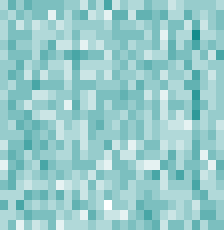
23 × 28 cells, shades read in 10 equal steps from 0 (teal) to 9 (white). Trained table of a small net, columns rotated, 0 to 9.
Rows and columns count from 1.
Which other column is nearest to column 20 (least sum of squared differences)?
19
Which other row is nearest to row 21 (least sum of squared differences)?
7
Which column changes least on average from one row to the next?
28
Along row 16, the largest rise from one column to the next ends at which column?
26
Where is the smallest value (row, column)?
4, 25
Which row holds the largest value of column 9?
11
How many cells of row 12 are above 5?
8
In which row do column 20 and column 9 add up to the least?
18
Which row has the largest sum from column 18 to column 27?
13
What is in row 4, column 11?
6
